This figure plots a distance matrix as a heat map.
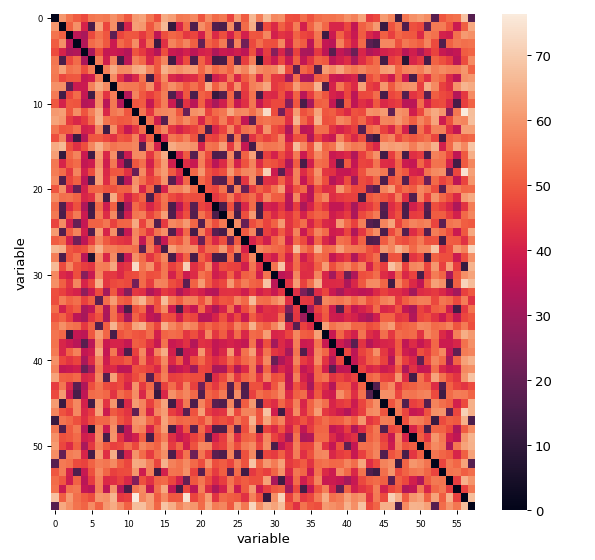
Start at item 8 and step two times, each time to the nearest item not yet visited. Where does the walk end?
2
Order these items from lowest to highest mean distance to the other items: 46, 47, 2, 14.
14, 2, 46, 47
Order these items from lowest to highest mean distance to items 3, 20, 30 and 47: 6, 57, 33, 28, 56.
57, 28, 33, 6, 56
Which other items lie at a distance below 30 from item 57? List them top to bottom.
0, 47, 52
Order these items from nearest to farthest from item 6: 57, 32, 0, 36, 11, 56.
36, 32, 57, 0, 56, 11
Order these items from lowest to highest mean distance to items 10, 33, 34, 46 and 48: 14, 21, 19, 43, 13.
19, 13, 21, 43, 14
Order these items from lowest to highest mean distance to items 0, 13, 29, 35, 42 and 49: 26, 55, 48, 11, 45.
55, 48, 26, 45, 11
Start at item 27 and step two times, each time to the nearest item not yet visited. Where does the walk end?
12
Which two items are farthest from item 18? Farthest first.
56, 29
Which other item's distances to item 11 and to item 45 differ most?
1
